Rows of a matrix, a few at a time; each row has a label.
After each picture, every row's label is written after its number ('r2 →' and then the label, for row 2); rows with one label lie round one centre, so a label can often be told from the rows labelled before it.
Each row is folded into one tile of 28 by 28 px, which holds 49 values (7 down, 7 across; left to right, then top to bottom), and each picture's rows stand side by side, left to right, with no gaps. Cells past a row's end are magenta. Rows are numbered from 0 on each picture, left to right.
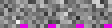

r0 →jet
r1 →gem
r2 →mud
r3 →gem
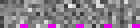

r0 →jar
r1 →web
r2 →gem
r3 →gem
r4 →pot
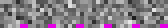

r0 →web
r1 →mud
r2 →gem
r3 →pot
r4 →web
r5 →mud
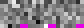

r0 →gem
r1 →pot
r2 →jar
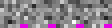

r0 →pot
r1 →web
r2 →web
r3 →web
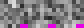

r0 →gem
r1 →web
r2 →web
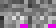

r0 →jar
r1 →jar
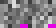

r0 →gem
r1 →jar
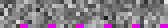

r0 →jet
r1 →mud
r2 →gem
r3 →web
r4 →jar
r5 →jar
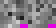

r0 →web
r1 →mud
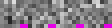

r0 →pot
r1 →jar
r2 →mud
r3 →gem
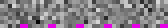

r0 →gem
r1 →pot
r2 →mud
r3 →mud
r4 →gem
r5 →jet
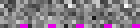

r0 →jet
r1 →jar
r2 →gem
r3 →gem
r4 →gem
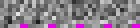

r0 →pot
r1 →pot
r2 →web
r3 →jet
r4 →jet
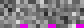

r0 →jet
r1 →gem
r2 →pot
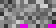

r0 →jet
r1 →gem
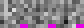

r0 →mud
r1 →pot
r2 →pot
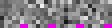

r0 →jar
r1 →gem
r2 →pot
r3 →jet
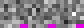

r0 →web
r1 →jet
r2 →pot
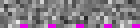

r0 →web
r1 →pot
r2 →pot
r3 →jar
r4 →web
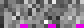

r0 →jar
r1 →jet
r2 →jar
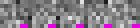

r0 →web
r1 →jar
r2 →jar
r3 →jar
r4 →web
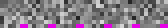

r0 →jar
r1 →jet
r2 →mud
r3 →gem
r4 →web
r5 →jet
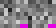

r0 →jet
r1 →jar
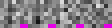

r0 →pot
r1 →pot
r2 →mud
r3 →gem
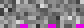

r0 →jet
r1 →gem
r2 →jar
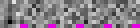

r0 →pot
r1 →jet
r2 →mud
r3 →mud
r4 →jet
